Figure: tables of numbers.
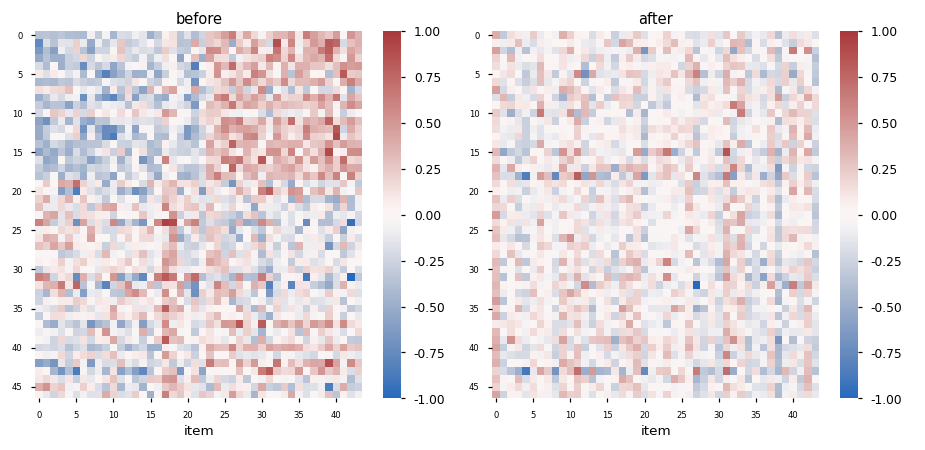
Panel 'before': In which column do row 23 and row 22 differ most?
29
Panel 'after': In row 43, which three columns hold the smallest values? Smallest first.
4, 20, 8
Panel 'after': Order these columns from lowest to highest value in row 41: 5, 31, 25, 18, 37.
25, 5, 18, 37, 31
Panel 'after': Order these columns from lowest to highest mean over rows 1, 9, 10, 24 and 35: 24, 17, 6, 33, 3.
3, 24, 17, 6, 33
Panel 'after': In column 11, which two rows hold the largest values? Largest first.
18, 43
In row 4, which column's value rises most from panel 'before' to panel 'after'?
6
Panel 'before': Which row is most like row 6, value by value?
9
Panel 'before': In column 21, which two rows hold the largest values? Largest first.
31, 24
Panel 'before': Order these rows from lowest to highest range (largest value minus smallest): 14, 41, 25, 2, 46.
41, 25, 46, 14, 2
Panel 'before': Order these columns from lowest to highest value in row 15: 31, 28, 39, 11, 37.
37, 11, 28, 31, 39
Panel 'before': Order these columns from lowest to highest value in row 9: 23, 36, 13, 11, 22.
11, 22, 13, 36, 23
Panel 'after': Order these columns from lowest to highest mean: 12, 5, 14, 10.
12, 5, 14, 10
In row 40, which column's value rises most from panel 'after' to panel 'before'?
34
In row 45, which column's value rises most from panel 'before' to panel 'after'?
39
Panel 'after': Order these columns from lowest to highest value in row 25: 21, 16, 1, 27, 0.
16, 21, 1, 27, 0
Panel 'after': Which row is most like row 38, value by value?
45
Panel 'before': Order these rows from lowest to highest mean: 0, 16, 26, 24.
24, 26, 0, 16
